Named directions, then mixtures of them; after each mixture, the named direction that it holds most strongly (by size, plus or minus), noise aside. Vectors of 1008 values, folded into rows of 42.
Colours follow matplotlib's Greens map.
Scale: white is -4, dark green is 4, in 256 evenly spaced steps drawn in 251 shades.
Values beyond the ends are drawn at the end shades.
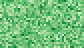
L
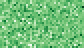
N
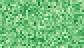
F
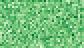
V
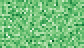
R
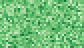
L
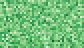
L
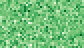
N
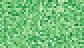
R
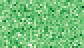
N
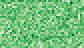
V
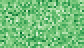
F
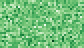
L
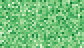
V
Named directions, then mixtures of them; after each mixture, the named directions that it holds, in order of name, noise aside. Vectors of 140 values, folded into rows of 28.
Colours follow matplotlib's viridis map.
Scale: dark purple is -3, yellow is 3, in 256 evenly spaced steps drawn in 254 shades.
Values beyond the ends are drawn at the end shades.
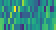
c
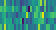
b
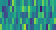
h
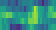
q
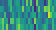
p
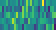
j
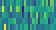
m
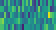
b, c, p.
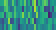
p.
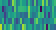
h.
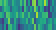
p.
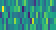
c, h, m.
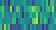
h, m, q.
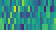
c.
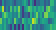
c, m, q.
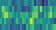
h, q.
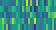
c, j, p.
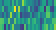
c.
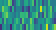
h.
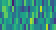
h.
